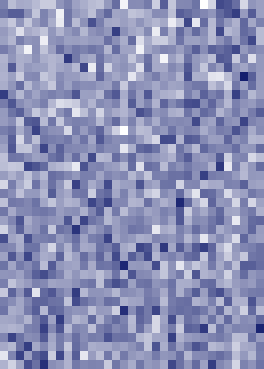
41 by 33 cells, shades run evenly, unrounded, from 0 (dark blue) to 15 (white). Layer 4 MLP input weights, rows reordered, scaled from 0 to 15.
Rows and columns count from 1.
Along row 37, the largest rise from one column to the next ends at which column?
27
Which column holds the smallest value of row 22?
7
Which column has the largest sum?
20
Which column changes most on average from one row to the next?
25
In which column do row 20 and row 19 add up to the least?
28
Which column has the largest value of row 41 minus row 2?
30
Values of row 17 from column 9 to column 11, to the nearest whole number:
7 7 7
